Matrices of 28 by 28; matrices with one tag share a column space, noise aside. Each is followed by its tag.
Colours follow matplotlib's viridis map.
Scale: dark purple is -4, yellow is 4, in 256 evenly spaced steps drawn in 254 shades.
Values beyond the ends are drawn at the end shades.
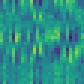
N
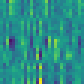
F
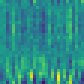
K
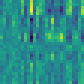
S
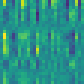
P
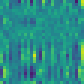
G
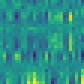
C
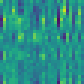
S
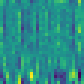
K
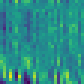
K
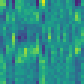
N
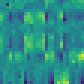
C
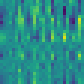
S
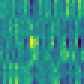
F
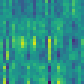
F
